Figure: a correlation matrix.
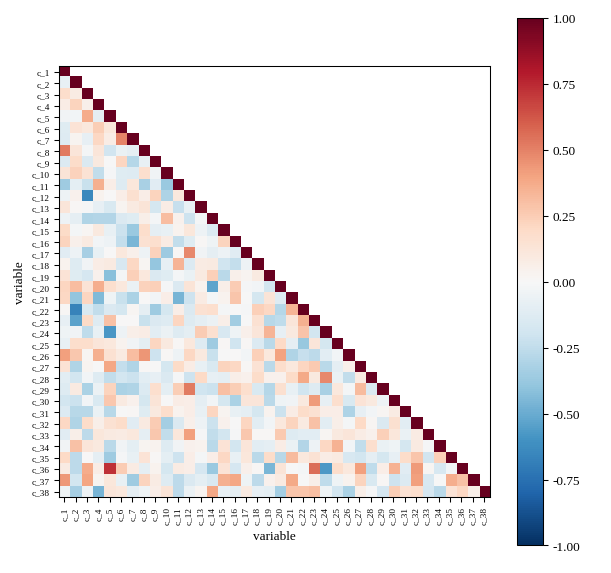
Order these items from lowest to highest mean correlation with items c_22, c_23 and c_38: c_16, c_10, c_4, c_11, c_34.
c_4, c_34, c_16, c_10, c_11
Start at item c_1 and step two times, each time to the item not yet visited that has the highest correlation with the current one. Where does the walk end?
c_26
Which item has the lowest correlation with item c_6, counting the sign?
c_29
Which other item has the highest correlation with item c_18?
c_11
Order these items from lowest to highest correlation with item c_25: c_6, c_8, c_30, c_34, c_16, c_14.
c_14, c_16, c_8, c_6, c_30, c_34
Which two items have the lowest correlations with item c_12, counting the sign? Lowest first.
c_3, c_10
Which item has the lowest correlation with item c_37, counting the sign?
c_7
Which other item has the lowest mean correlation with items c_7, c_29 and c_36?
c_24
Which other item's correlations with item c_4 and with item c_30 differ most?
c_38
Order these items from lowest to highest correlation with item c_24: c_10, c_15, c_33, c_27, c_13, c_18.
c_27, c_15, c_10, c_33, c_18, c_13
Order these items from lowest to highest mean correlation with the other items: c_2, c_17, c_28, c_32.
c_2, c_28, c_17, c_32
